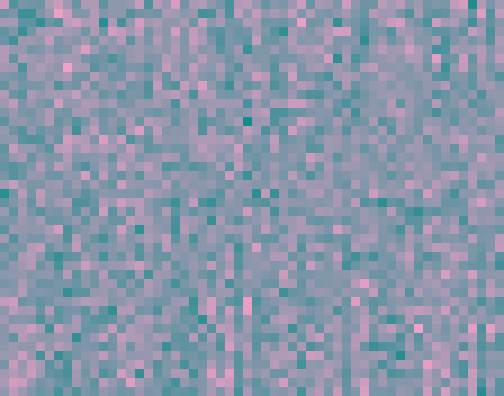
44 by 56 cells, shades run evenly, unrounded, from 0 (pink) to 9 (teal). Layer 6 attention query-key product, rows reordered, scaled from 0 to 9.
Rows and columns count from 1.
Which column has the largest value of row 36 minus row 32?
23
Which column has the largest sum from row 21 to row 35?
20
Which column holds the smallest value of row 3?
34
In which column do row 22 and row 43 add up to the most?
29
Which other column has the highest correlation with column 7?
27
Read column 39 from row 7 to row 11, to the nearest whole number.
3 4 3 3 5
